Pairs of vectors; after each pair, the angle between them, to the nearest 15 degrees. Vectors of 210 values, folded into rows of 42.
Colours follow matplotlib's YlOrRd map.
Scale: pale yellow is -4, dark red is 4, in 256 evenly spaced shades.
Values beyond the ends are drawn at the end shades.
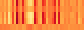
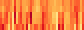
105 degrees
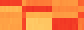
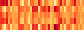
75 degrees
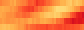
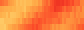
105 degrees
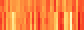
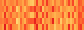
75 degrees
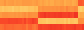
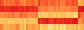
165 degrees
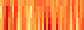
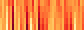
105 degrees
